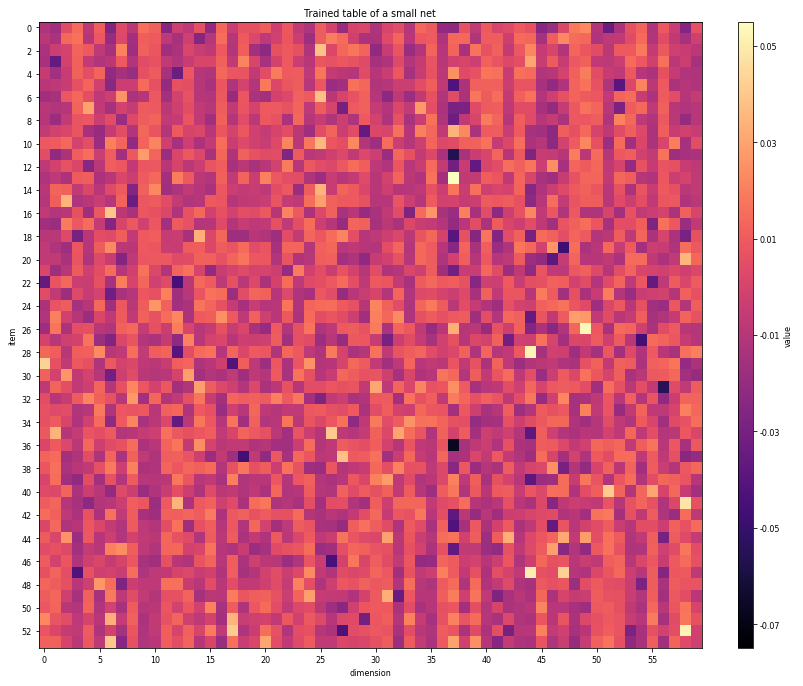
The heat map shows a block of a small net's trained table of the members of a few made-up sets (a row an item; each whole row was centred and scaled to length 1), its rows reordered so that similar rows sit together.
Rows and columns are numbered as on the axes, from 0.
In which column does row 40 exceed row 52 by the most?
27
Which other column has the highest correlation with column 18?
3
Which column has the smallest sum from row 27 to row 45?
25
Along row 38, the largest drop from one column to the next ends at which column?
47
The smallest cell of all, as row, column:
36, 37
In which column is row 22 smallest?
12
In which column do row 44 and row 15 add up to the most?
2
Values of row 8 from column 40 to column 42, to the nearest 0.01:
0.02 0.01 -0.01
